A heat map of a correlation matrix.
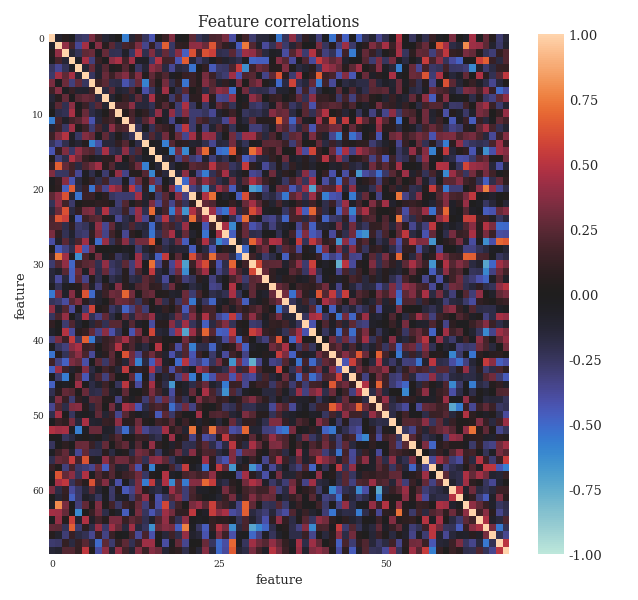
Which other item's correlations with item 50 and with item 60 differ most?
49
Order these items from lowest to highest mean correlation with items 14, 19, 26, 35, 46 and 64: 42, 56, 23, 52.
52, 23, 56, 42
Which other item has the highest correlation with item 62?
1
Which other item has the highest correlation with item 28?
4
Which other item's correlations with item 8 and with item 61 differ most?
56
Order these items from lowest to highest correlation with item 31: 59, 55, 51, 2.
51, 55, 2, 59
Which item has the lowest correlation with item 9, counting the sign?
39
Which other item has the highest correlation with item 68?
27
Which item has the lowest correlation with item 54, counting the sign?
57
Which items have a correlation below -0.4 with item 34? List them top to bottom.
0, 6, 36, 52
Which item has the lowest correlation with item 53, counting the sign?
47
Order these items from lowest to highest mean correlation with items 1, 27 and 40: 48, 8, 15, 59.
48, 59, 8, 15
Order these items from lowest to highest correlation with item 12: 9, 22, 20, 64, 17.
22, 17, 64, 9, 20
